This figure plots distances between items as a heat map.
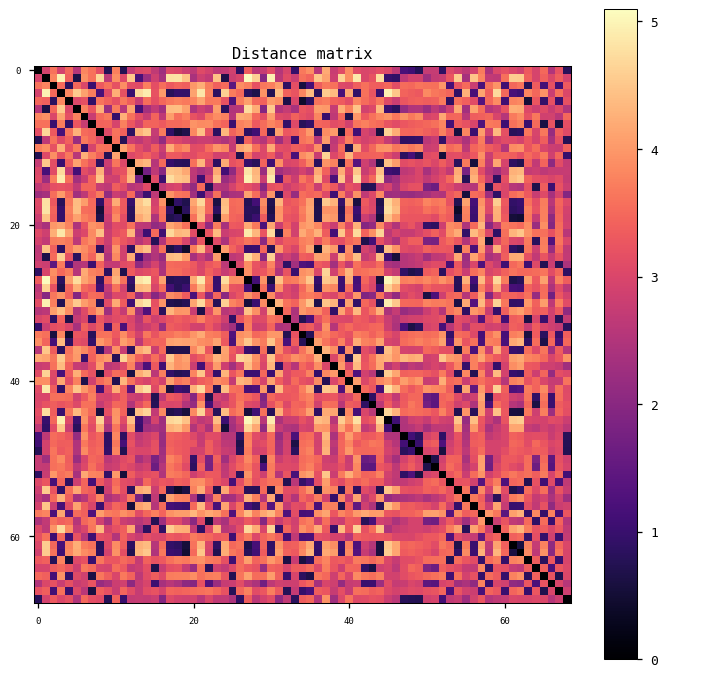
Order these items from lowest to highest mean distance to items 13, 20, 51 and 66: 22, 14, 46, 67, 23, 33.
22, 46, 14, 33, 67, 23
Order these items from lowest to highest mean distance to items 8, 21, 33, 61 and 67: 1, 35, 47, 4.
47, 4, 35, 1
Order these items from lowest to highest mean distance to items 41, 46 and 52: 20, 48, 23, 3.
48, 23, 3, 20
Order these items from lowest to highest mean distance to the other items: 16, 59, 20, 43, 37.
16, 43, 20, 59, 37
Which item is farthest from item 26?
37
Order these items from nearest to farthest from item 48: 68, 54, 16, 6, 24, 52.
68, 52, 16, 24, 54, 6
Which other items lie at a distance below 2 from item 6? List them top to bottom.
10, 37, 40
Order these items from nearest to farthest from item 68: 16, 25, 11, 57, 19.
11, 16, 25, 19, 57
